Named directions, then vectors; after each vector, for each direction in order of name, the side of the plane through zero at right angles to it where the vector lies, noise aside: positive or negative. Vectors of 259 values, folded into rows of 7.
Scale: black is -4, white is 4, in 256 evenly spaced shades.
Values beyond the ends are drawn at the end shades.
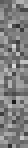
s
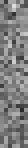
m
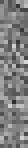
negative, positive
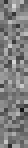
positive, positive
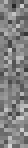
negative, negative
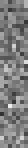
negative, positive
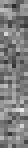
negative, negative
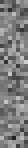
negative, positive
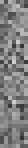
positive, negative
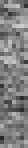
positive, negative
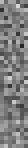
positive, negative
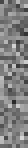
negative, positive
